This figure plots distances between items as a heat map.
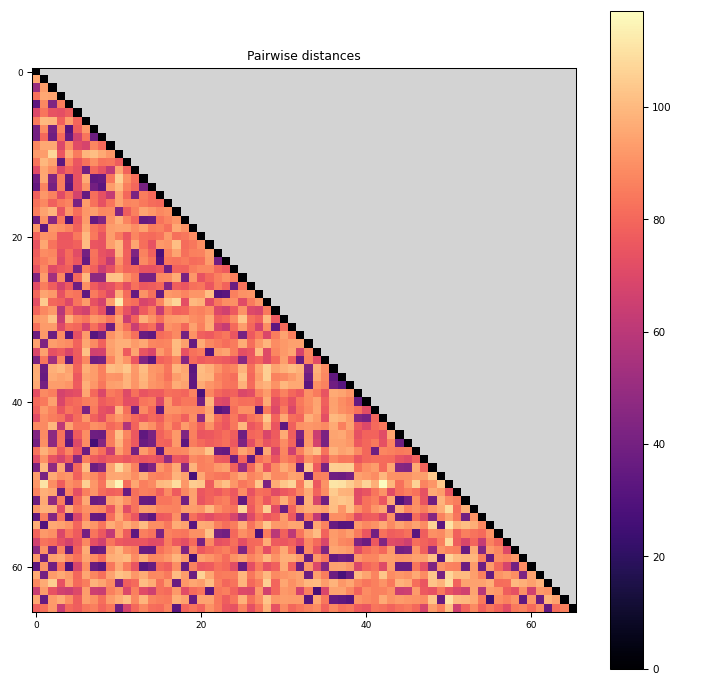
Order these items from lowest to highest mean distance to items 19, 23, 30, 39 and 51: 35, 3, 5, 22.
3, 22, 5, 35
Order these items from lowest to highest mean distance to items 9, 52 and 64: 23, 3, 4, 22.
4, 23, 22, 3
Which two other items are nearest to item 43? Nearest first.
30, 53
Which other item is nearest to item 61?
37
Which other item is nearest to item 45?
7
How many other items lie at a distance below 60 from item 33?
10
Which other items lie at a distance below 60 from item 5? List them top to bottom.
16, 24, 26, 47
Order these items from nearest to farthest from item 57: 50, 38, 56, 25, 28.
25, 56, 38, 28, 50
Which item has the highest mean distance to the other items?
50
